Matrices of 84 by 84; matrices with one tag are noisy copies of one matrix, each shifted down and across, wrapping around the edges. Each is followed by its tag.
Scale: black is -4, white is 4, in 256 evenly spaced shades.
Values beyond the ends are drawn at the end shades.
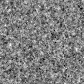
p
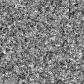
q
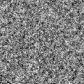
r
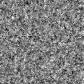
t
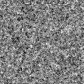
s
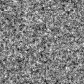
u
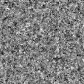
t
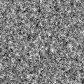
p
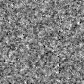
q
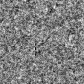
q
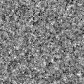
q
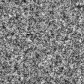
t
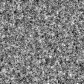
p
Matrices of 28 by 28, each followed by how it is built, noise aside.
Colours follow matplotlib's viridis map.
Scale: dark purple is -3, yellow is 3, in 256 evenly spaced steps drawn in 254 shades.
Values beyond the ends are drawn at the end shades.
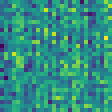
blocks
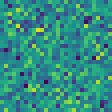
Hankel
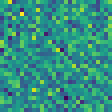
Toeplitz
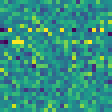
uneven rows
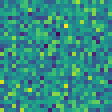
noise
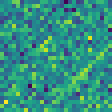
Hankel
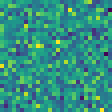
noise
